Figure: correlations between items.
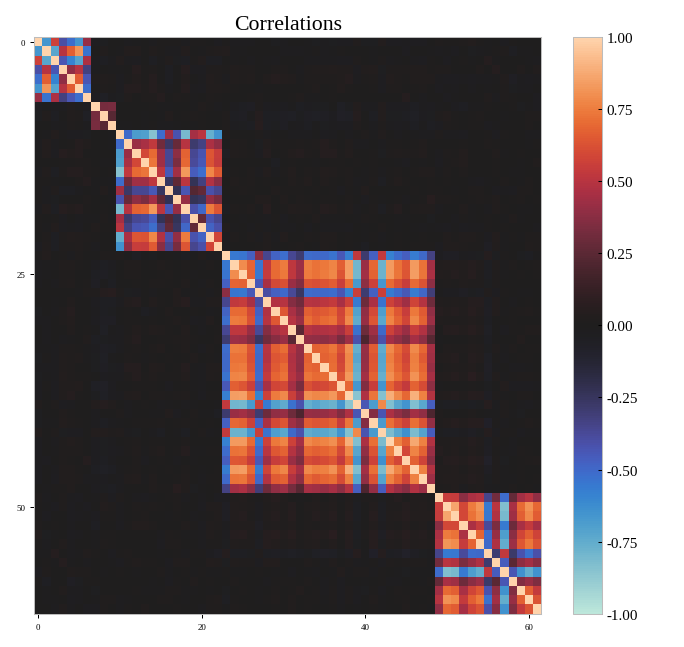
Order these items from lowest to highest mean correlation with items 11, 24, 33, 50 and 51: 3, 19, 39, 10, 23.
39, 23, 10, 19, 3
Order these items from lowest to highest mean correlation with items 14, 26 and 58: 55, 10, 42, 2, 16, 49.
10, 42, 16, 55, 2, 49
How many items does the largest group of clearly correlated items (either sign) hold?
26
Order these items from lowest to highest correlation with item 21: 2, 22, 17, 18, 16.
16, 2, 17, 22, 18
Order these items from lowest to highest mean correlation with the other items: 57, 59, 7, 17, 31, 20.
57, 20, 7, 17, 59, 31
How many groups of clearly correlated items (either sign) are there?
5
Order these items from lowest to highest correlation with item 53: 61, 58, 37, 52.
37, 58, 52, 61
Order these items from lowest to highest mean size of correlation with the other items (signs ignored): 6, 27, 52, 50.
6, 52, 50, 27
